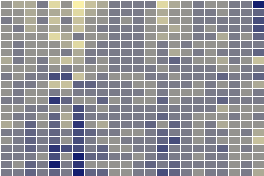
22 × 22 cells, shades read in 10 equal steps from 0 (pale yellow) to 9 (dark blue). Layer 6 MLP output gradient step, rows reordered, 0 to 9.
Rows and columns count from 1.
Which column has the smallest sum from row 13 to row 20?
22
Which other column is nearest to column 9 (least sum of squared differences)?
2
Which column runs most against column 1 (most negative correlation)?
11
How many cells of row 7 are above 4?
13
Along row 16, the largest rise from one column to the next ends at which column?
7
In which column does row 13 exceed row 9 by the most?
5
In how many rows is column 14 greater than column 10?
9
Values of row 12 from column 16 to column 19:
4 4 5 5
